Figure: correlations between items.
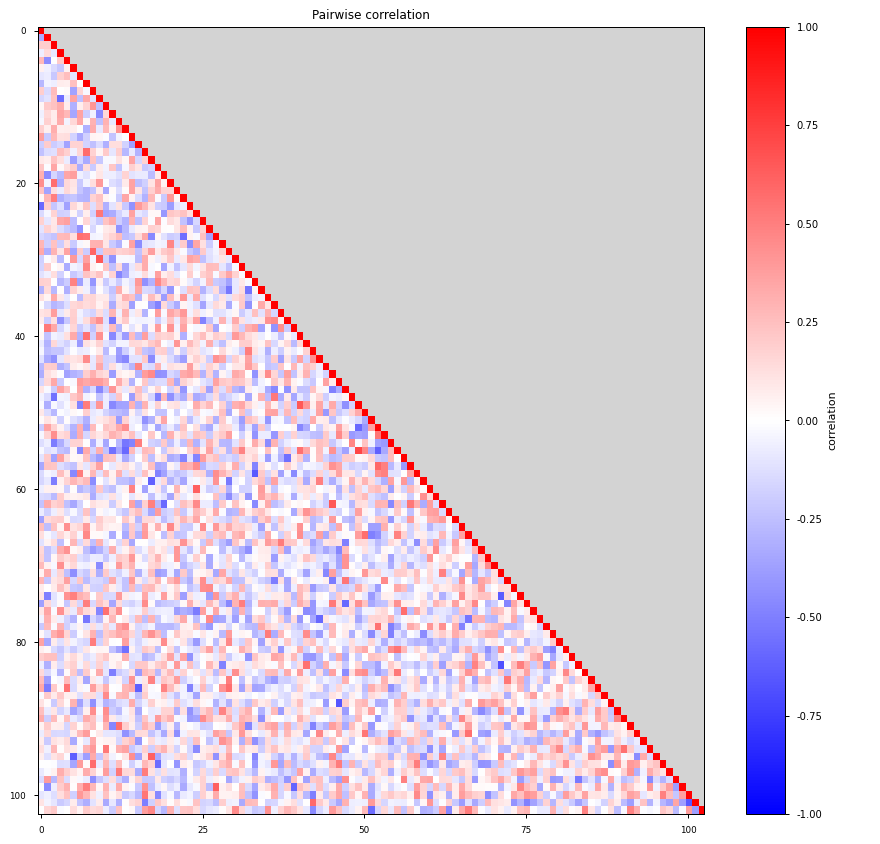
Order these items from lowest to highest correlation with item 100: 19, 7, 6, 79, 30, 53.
19, 79, 30, 53, 7, 6
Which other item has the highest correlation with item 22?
2
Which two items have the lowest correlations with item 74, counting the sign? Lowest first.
71, 1
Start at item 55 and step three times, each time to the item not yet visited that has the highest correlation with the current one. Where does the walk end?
7
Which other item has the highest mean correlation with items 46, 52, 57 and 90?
53
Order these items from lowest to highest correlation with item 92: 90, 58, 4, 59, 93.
4, 93, 90, 58, 59
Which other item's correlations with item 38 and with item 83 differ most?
28
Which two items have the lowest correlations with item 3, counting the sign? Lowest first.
9, 38
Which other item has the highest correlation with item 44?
15
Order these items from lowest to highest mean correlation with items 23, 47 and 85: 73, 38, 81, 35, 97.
35, 38, 73, 81, 97
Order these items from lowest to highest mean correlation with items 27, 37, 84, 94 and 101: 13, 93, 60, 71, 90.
71, 60, 93, 13, 90
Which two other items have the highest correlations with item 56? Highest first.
76, 98
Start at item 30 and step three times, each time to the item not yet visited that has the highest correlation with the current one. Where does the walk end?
60
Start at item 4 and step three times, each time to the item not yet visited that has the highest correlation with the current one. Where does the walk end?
8
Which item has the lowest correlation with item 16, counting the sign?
101
